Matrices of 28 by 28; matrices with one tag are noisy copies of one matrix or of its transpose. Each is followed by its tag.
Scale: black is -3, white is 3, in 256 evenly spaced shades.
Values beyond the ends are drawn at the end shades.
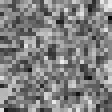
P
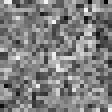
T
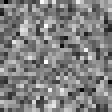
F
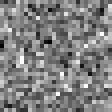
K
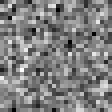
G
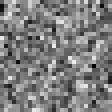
K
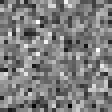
G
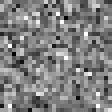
T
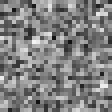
G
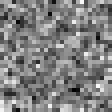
P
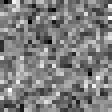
K
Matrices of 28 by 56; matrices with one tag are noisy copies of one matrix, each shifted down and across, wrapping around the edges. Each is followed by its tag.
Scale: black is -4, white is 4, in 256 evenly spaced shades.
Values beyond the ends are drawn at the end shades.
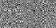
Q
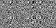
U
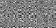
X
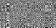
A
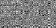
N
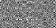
Q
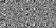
U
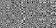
Q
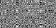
N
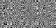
U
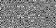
Q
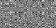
N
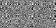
U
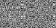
N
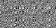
U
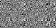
U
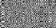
A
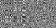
A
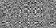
X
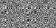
U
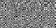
X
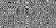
A
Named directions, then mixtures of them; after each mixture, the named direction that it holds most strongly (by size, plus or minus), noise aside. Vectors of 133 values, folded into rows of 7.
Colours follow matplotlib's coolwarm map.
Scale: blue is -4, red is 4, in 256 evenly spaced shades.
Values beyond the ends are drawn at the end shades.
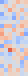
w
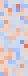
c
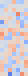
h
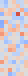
h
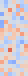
c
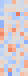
h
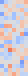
w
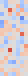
c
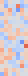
c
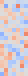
c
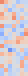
w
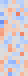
h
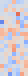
h
